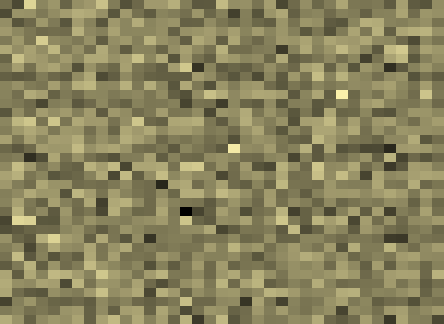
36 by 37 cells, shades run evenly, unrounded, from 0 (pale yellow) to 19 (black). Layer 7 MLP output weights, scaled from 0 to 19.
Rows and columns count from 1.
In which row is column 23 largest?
19
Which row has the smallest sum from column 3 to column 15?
31
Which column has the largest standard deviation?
16
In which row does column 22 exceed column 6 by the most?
2
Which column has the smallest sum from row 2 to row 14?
36
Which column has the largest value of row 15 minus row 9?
8
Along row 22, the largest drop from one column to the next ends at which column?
7
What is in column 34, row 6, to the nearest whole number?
3
